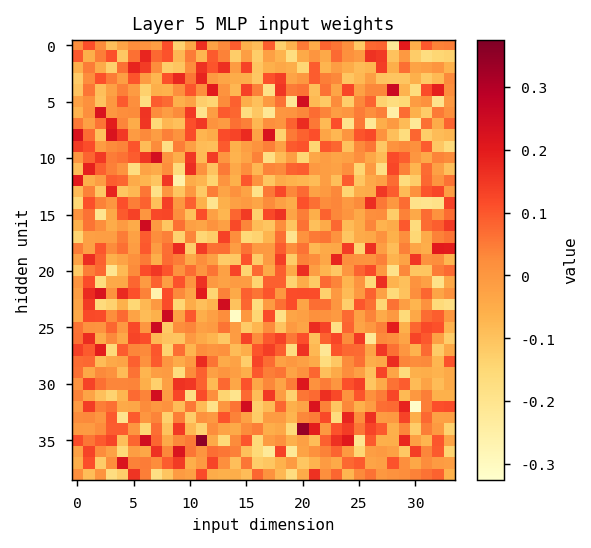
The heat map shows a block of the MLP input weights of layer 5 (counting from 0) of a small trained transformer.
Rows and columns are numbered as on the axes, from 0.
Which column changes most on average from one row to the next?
2
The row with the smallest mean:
5
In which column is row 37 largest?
4
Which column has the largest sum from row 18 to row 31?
1
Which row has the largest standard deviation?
35
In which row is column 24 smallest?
7
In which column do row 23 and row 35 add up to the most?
11
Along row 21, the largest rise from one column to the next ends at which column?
27
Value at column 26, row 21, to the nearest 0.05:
-0.15
